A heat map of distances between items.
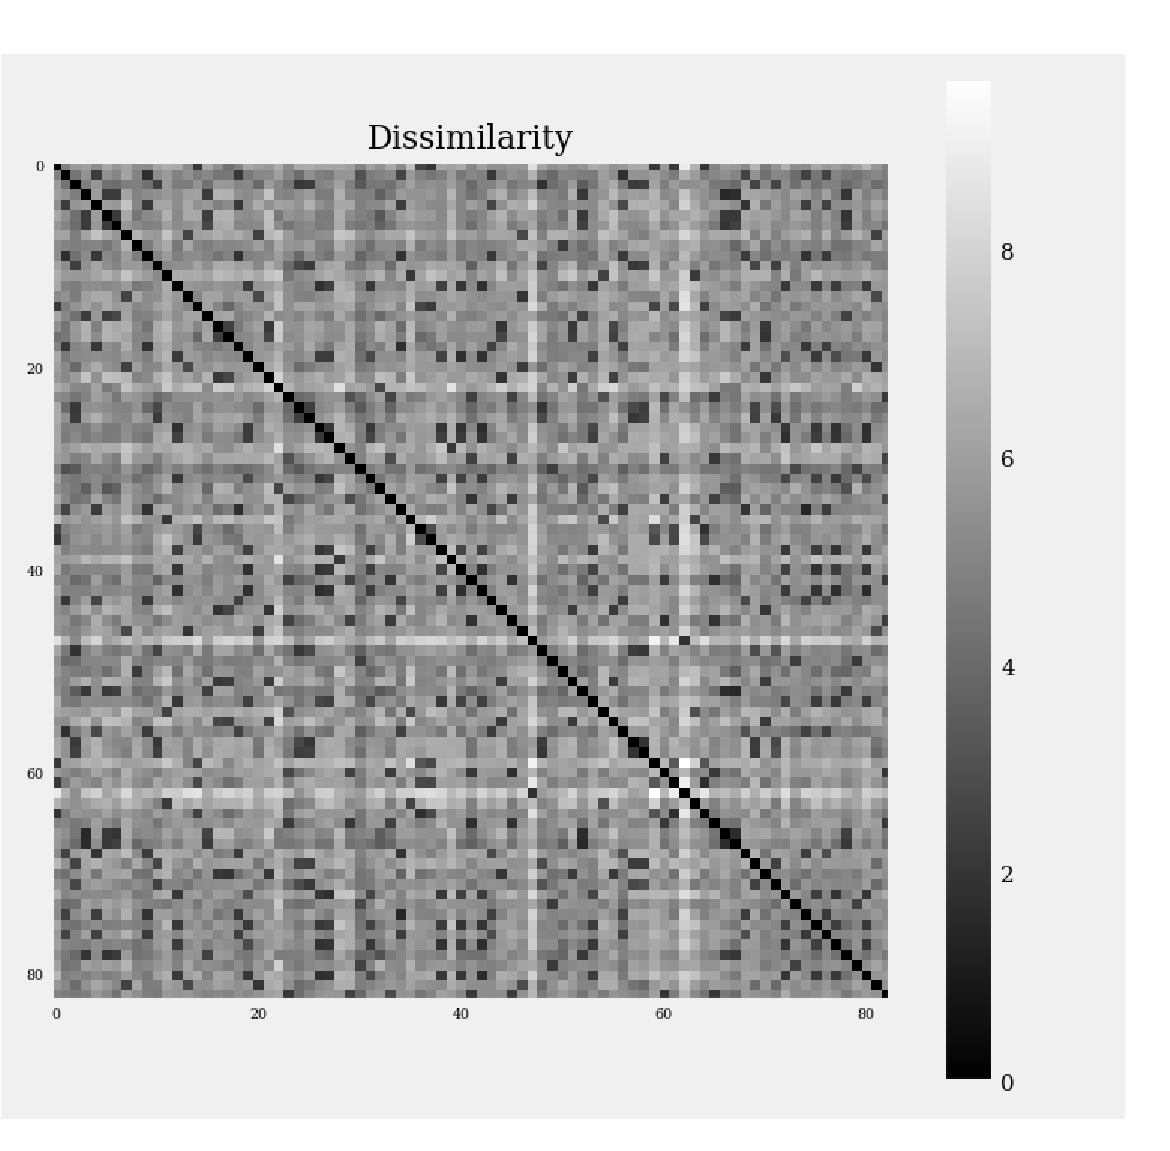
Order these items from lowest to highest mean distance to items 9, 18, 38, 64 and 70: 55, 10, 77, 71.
77, 55, 71, 10
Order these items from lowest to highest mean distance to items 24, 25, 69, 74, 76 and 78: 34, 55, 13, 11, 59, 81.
34, 81, 13, 11, 55, 59
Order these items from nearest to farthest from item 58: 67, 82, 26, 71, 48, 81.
48, 71, 81, 82, 67, 26
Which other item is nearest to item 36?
64
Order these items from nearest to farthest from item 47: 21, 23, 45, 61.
45, 23, 21, 61
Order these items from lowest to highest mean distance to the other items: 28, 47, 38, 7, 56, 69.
56, 38, 69, 7, 28, 47
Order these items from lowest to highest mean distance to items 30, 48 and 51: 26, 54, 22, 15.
15, 26, 54, 22
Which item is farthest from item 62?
59
